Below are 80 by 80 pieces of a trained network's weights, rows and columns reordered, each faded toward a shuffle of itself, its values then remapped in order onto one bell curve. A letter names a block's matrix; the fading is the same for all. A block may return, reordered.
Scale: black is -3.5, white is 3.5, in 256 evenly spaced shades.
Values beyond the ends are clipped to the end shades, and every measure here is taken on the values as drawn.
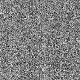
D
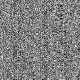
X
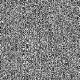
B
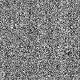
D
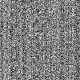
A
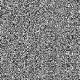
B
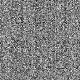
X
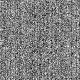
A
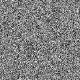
B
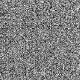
D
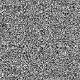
B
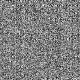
X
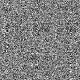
B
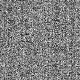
X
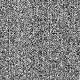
X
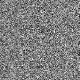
B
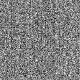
X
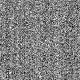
X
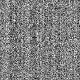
A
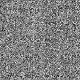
D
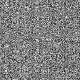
D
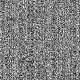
A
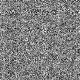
D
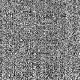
A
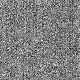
X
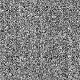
X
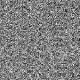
B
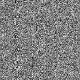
B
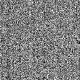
X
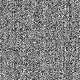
X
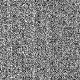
X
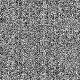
X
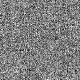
D
